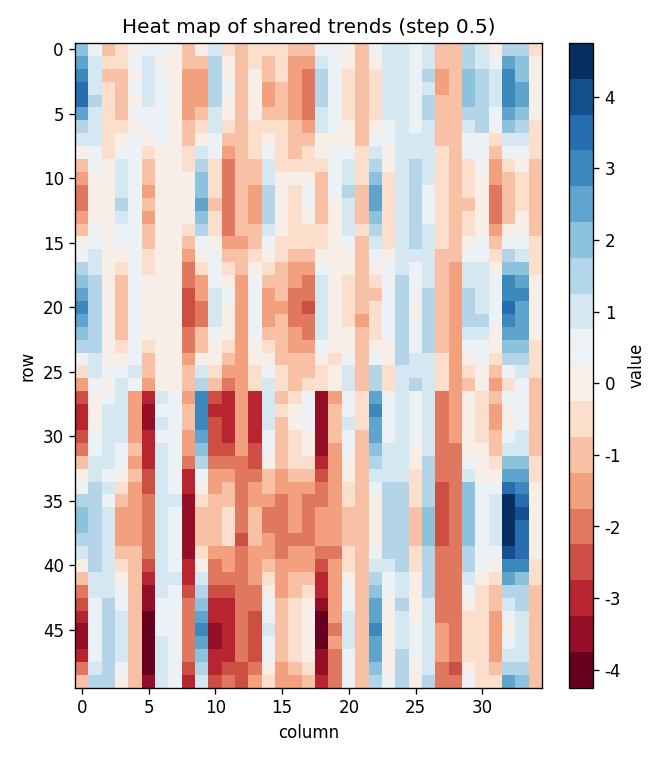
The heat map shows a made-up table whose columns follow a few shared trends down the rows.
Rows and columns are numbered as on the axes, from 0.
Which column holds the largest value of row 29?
9
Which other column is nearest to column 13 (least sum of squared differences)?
11
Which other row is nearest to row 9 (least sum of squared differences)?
14
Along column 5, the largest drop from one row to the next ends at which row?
27
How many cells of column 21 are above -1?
7
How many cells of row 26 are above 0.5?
8
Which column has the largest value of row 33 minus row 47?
0
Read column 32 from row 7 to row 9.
1 0.5 -0.5
